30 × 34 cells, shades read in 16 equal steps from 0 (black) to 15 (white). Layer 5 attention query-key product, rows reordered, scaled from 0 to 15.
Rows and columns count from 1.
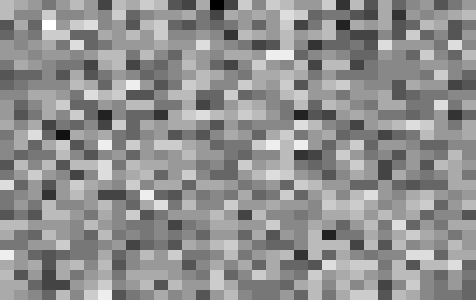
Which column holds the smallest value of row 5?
23
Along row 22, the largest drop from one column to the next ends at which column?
11
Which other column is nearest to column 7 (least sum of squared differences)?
2
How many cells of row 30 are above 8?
16
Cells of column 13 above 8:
15
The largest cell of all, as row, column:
3, 4
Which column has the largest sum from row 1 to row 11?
21
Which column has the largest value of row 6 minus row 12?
8
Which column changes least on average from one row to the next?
9
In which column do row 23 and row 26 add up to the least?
22
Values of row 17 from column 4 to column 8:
11 5 11 11 13
